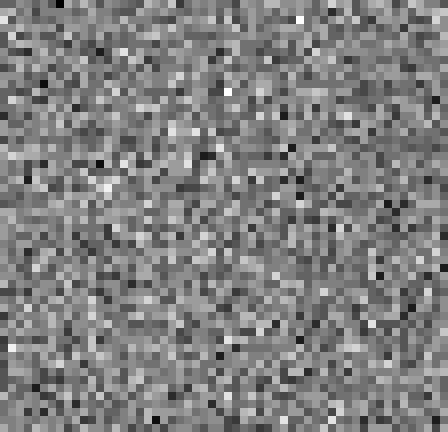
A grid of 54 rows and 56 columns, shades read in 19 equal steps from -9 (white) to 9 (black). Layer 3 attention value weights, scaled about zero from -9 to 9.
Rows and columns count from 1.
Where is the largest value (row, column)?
1, 8
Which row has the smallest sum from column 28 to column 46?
12
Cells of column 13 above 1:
13
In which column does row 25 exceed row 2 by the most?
38
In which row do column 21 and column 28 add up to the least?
19
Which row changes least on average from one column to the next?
18
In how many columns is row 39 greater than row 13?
24
